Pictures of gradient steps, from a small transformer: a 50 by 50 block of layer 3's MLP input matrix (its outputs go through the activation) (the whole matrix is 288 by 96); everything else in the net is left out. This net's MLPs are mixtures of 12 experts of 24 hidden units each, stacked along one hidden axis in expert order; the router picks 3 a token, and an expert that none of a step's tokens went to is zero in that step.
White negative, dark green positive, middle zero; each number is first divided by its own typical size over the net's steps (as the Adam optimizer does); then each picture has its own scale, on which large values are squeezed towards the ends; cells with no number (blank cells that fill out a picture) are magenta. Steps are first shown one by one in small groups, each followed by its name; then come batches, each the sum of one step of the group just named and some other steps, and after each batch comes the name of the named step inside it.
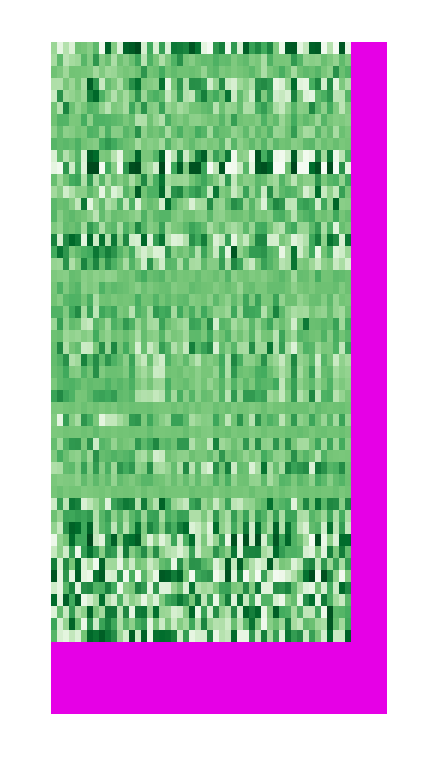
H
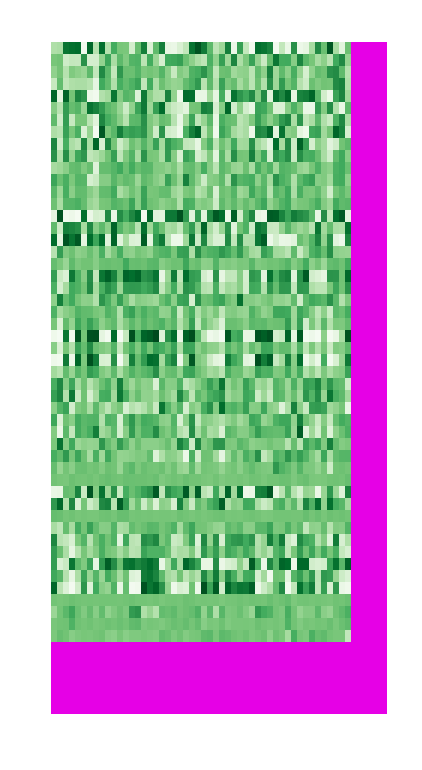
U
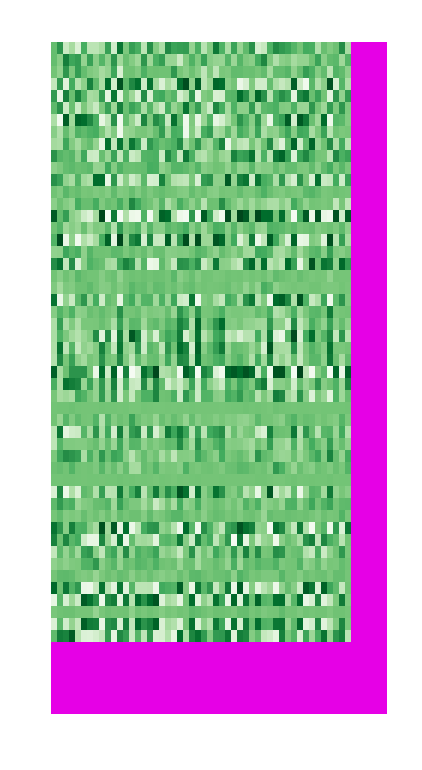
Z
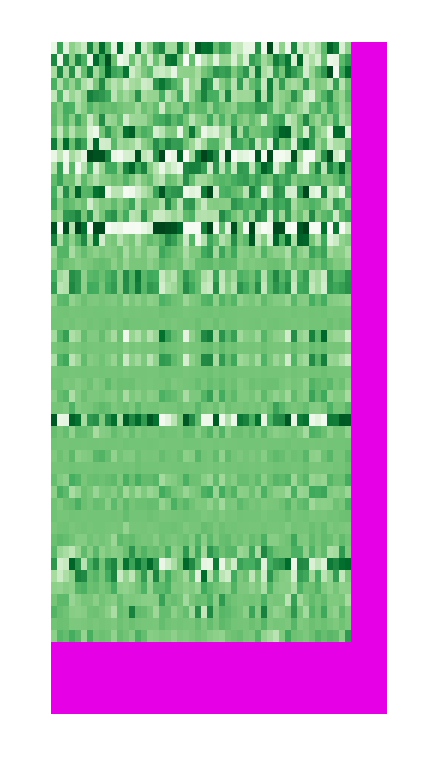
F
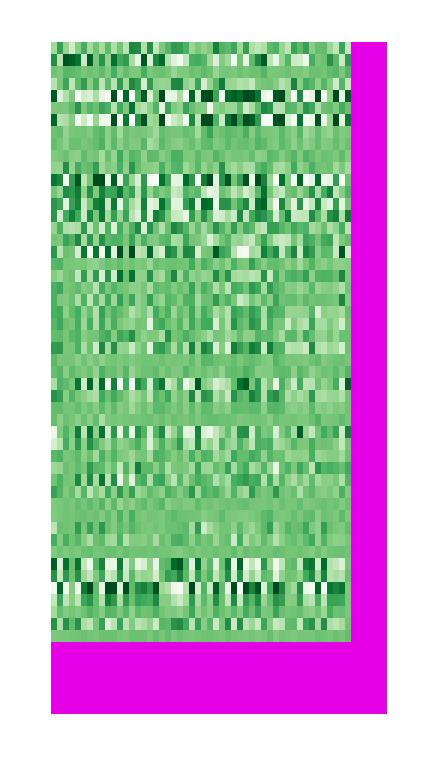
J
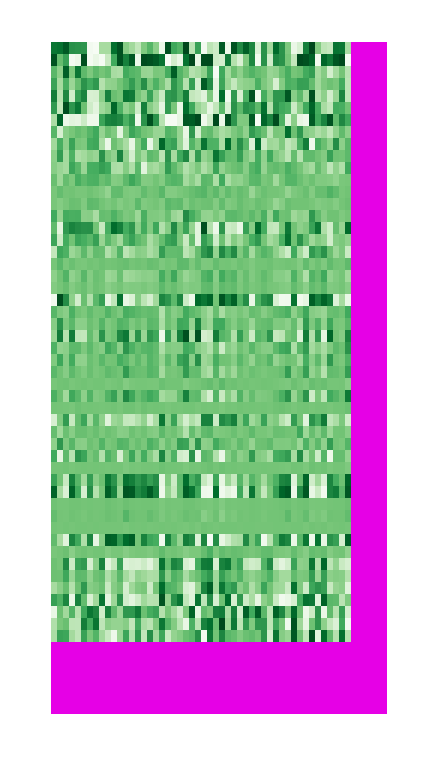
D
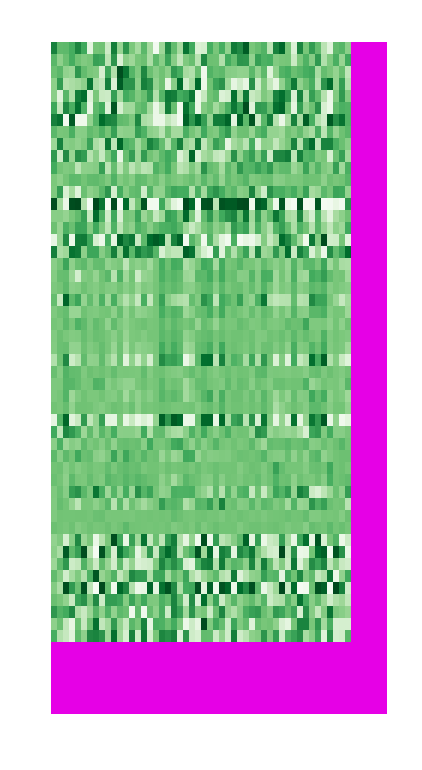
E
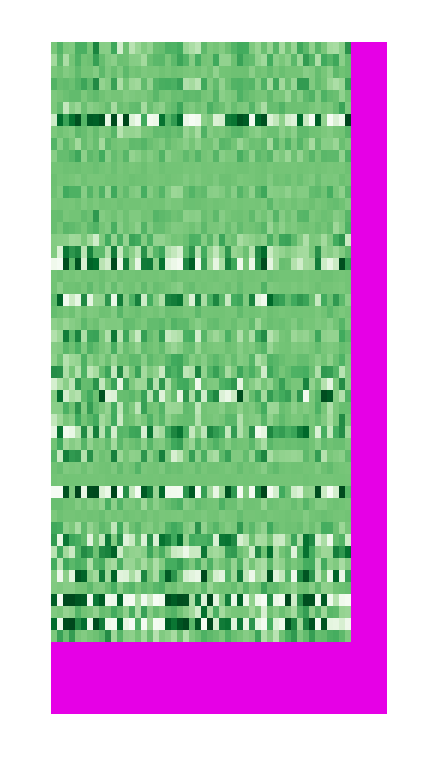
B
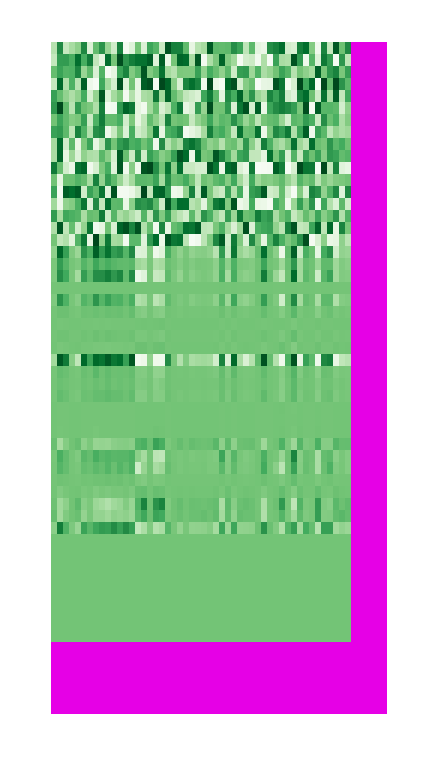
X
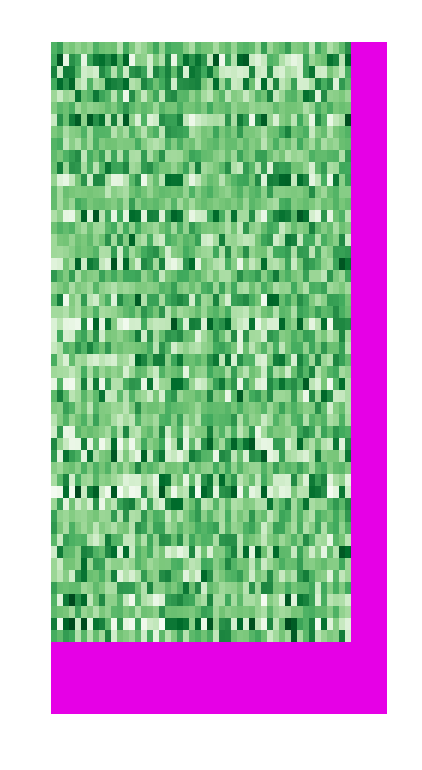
B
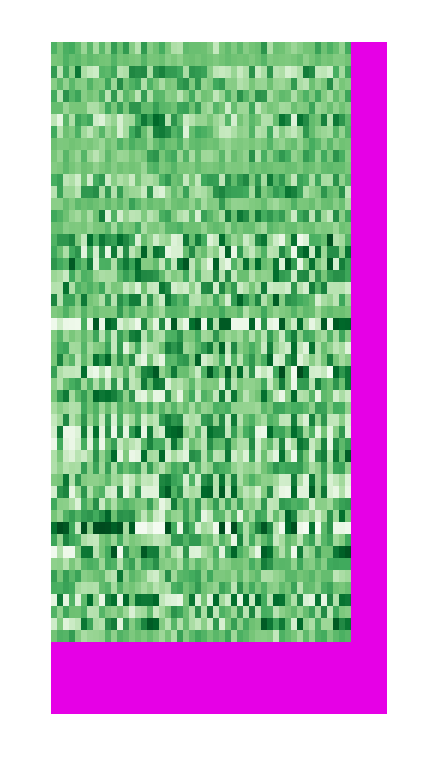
Z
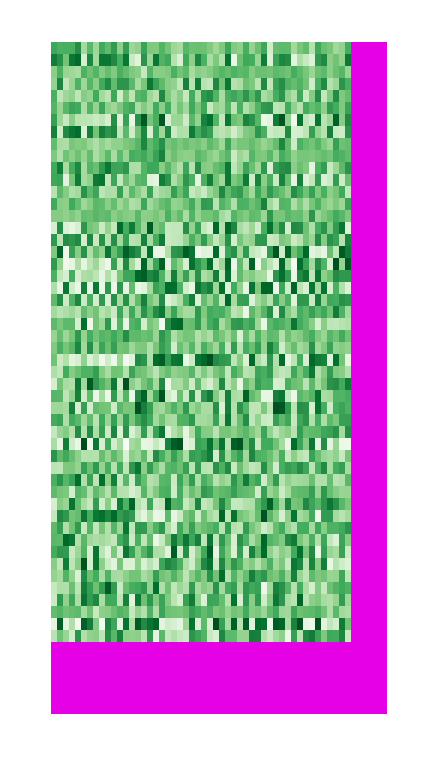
J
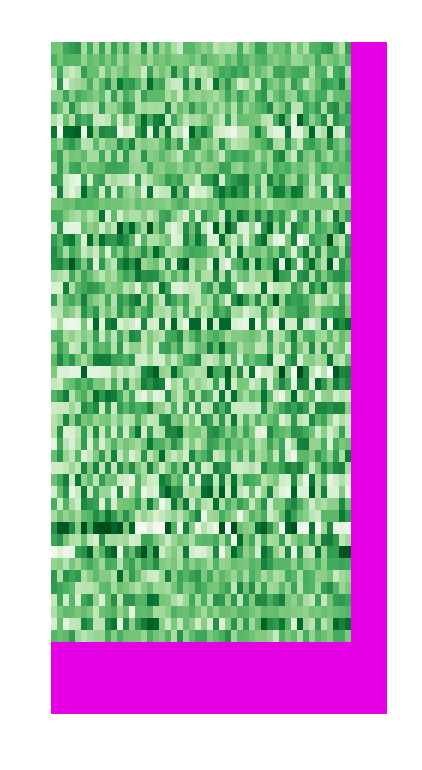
Z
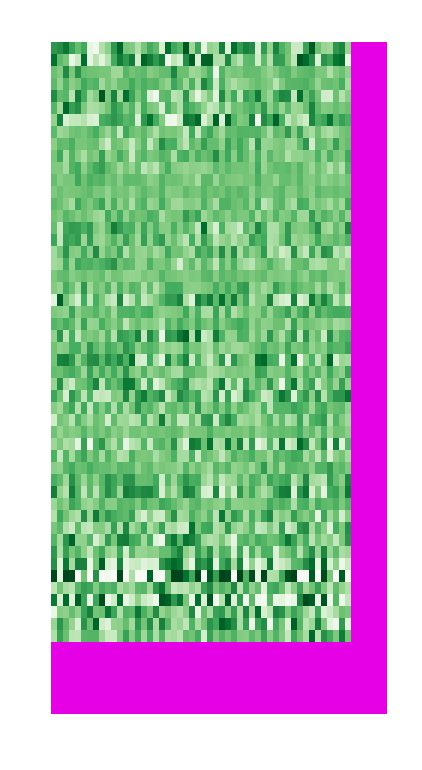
D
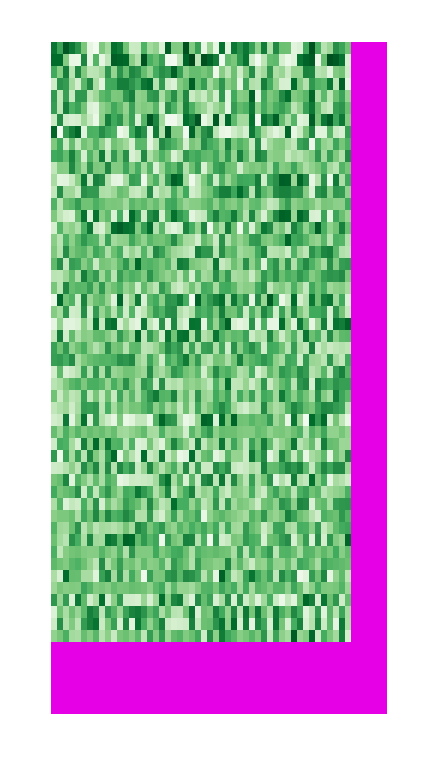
D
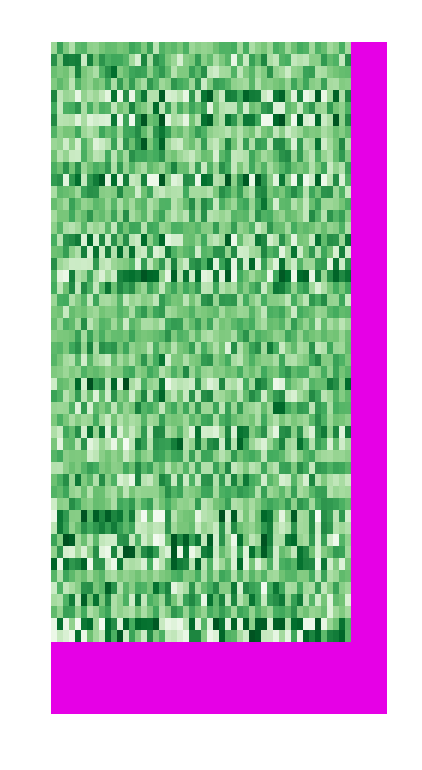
J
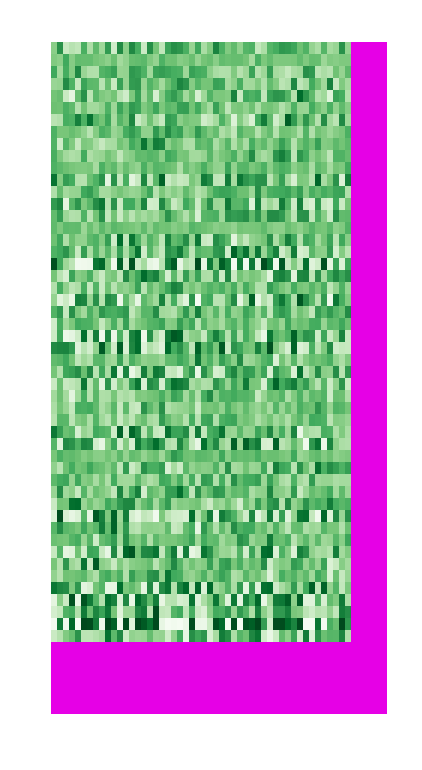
Z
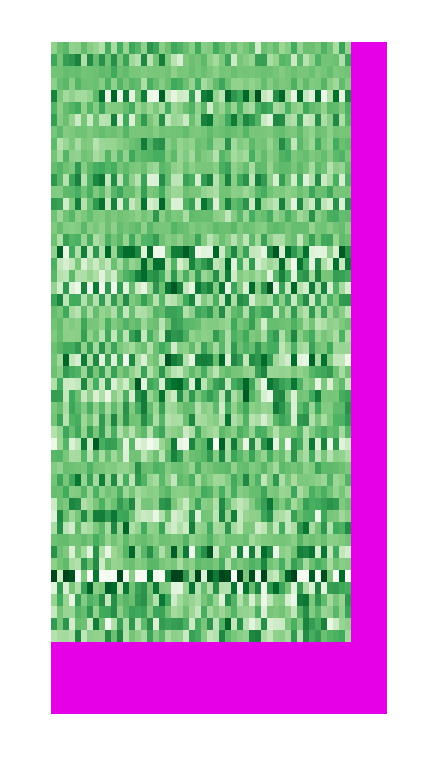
J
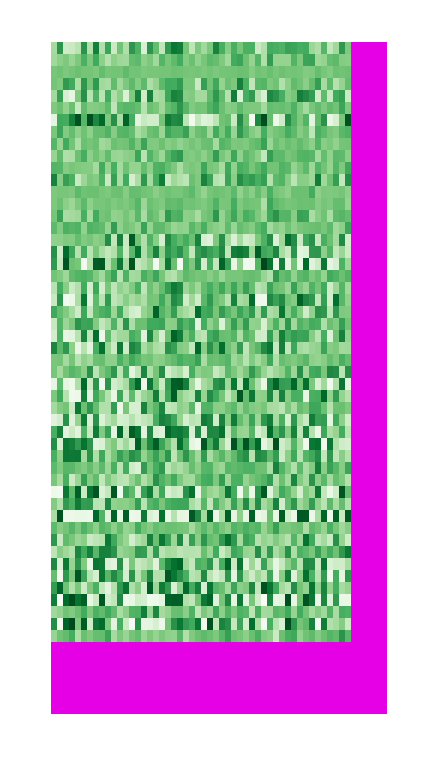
B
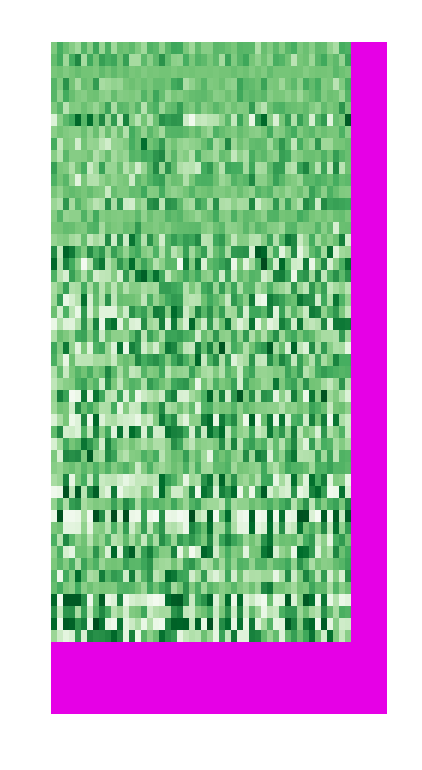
B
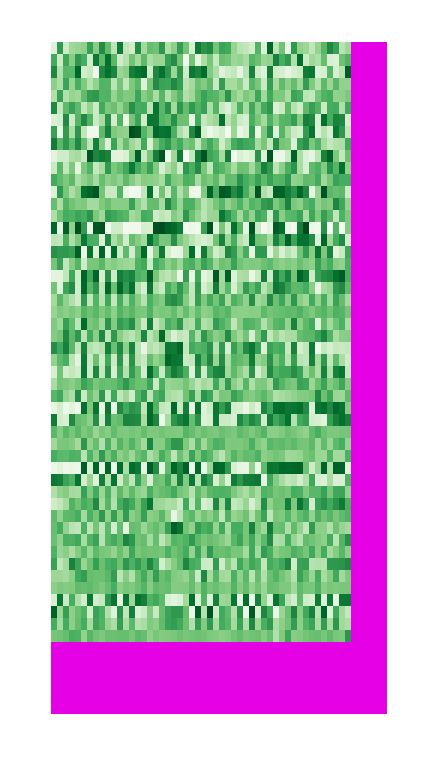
F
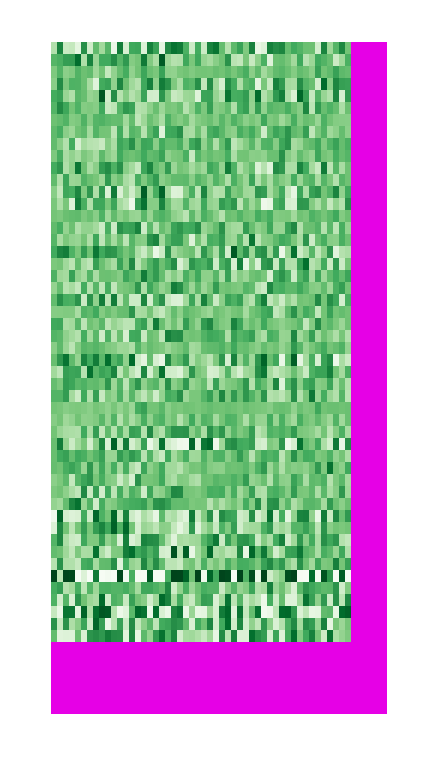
X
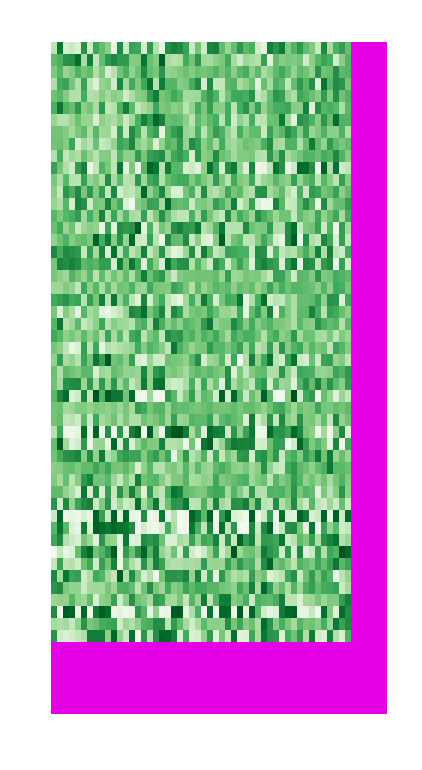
X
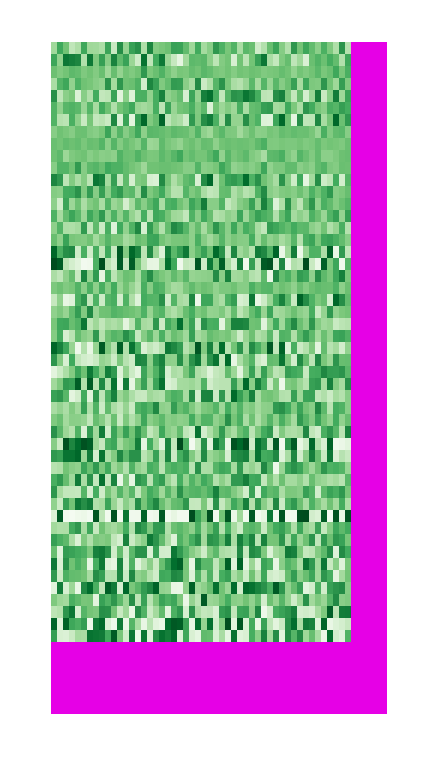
J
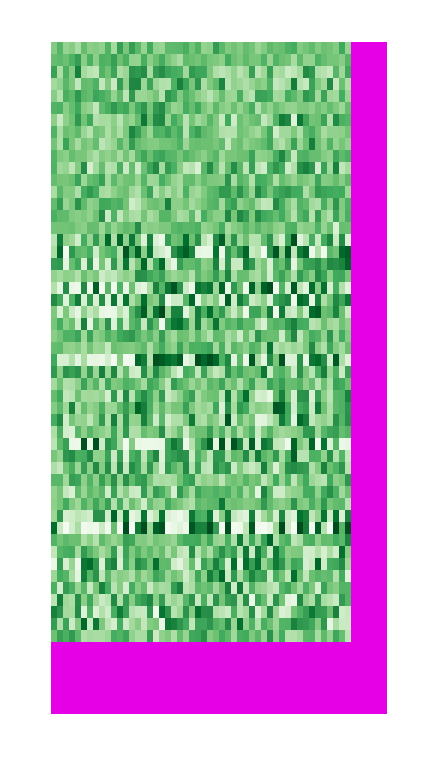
Z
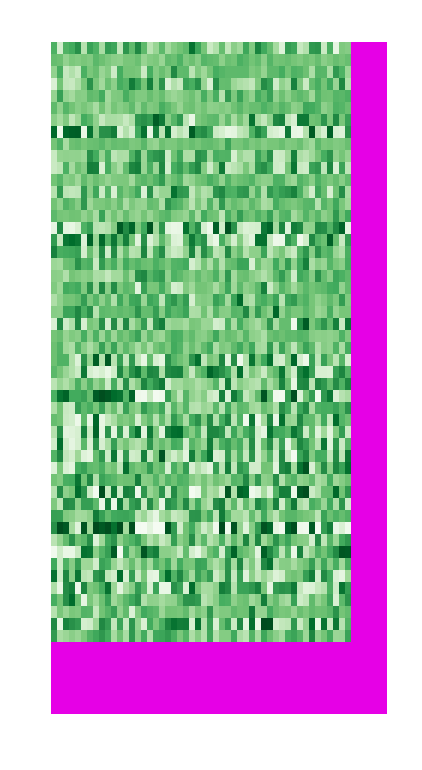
H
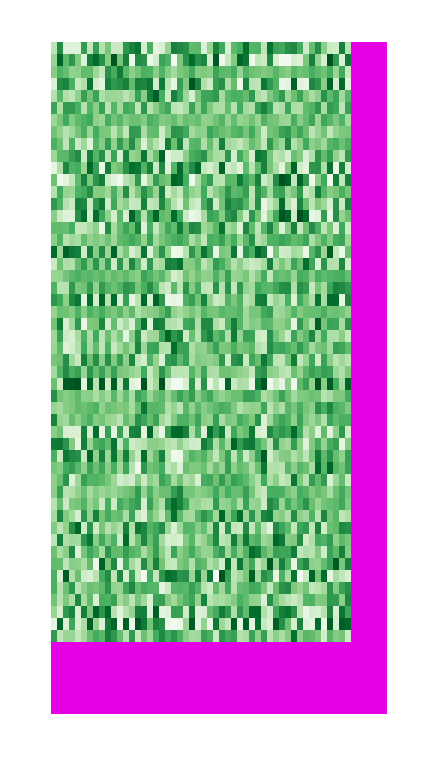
H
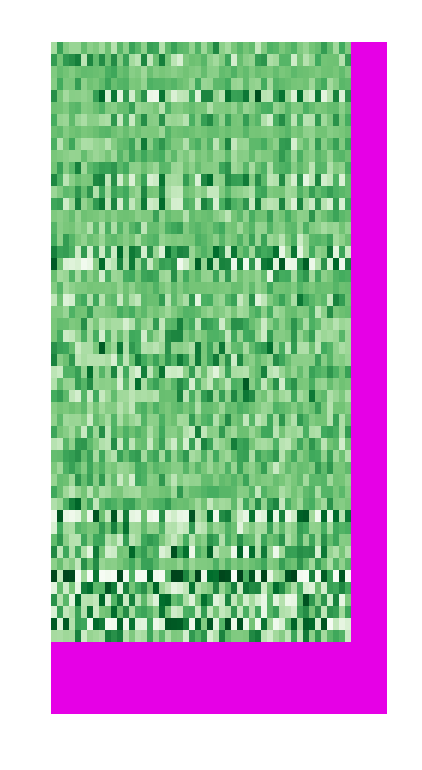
J
